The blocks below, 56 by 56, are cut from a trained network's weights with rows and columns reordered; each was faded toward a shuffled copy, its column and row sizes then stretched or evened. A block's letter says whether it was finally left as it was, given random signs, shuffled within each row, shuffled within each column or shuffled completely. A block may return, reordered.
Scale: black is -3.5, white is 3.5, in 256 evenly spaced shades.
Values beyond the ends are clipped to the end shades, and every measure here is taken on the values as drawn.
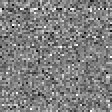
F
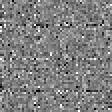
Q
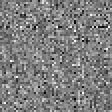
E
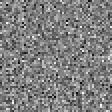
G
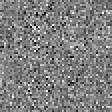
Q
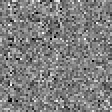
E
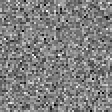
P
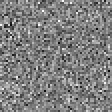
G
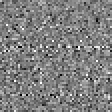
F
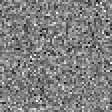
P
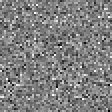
F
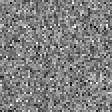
F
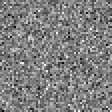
P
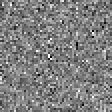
G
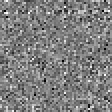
E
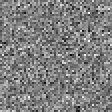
E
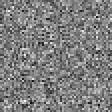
Q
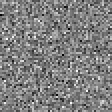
P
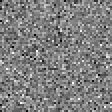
P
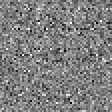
F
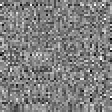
Q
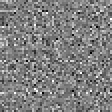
Q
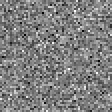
P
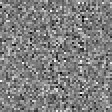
G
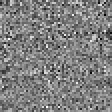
E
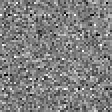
F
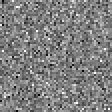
P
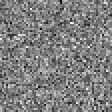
F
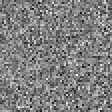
G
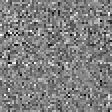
E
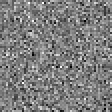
E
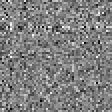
Q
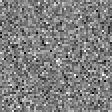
P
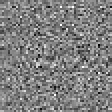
Q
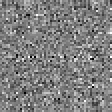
Q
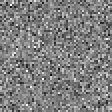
G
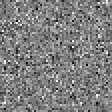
G
